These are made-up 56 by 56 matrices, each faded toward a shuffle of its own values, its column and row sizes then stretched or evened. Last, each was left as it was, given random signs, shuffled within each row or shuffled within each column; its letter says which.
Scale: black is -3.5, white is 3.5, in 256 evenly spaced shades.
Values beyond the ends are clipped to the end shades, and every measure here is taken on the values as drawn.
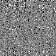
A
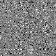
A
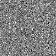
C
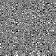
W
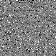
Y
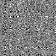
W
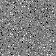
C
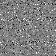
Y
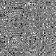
W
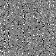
C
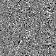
C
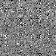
A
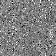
C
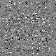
A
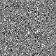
C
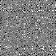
W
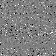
Y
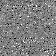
Y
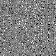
C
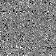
A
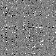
A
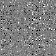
A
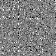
A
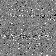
Y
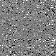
W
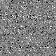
Y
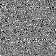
Y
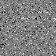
Y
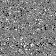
Y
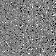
C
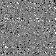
A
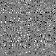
W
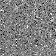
C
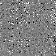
A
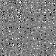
W
